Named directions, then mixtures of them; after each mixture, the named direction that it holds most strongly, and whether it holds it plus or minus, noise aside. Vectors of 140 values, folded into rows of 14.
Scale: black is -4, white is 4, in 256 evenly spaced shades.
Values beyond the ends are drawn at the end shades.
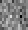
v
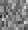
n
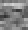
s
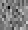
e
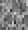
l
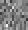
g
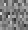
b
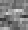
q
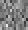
g, plus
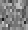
n, minus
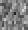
l, minus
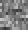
q, minus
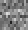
b, minus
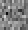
e, minus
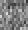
e, plus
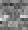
s, minus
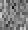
g, minus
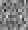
v, minus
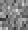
q, plus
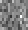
v, minus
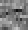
q, minus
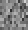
l, plus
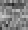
s, minus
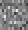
e, minus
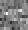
q, plus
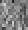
v, plus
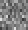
b, minus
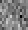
v, plus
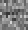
b, plus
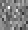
e, minus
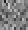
e, minus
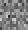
b, minus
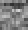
s, minus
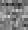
s, minus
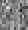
e, minus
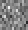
e, minus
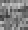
s, plus
